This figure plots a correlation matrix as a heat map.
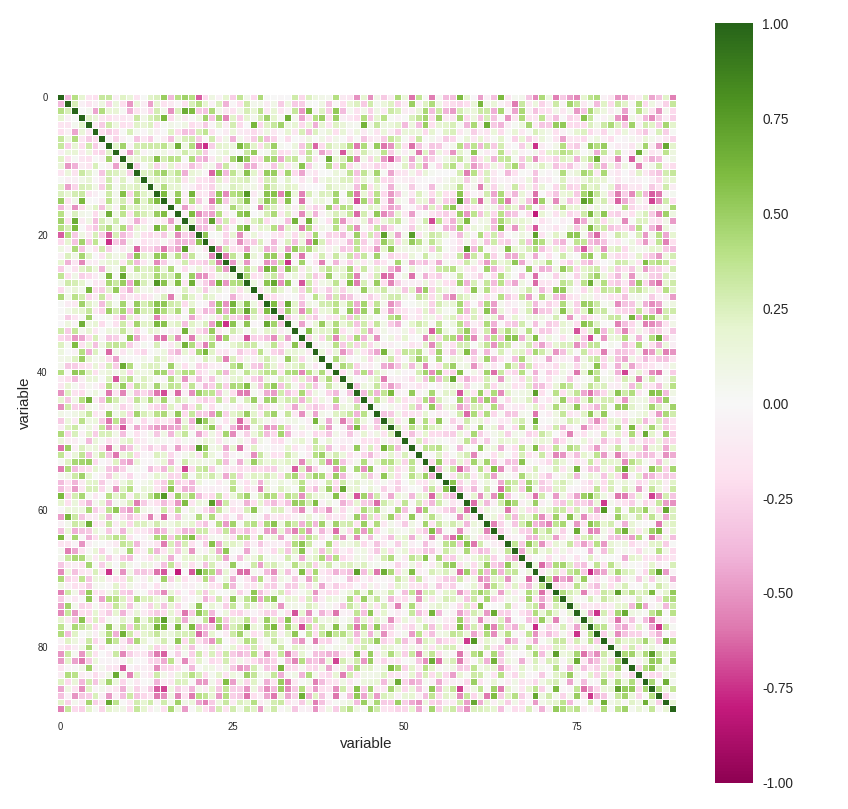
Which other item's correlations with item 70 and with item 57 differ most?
68
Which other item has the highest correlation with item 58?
15
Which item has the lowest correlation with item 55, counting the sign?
82
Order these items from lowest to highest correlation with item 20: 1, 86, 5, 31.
31, 86, 5, 1
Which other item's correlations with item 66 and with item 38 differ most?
24
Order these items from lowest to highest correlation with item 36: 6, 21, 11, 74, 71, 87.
21, 87, 71, 11, 6, 74
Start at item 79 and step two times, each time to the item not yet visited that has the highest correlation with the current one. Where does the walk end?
88
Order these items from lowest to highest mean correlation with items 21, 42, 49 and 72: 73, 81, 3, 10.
10, 3, 73, 81
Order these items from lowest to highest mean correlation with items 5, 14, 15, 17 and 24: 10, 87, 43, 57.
43, 87, 57, 10
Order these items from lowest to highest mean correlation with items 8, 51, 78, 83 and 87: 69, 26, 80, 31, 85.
26, 31, 85, 80, 69
